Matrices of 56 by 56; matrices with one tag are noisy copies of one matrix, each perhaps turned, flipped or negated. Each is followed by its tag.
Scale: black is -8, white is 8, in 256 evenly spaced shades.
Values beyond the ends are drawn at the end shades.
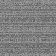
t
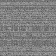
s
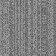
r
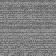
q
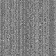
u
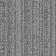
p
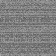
t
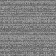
p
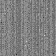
p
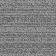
t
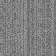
q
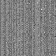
p
